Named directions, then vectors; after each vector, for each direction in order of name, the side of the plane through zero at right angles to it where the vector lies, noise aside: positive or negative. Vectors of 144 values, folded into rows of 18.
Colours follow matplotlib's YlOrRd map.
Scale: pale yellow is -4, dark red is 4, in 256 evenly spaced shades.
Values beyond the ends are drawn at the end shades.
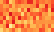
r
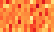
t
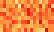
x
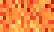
positive, negative, positive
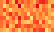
positive, positive, negative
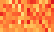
positive, negative, positive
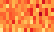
positive, positive, positive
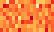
negative, negative, positive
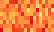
negative, negative, negative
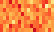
negative, positive, negative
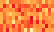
negative, negative, negative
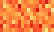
negative, positive, negative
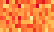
positive, positive, negative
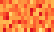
negative, positive, positive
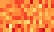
positive, negative, negative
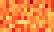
positive, negative, negative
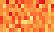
positive, positive, negative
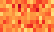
negative, positive, negative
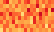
positive, positive, positive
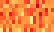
positive, positive, positive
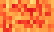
negative, positive, positive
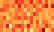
positive, negative, negative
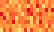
positive, positive, positive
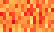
positive, positive, positive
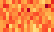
positive, negative, positive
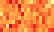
negative, positive, negative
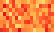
negative, negative, positive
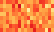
negative, positive, negative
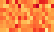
positive, positive, negative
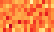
negative, positive, positive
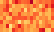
positive, negative, negative
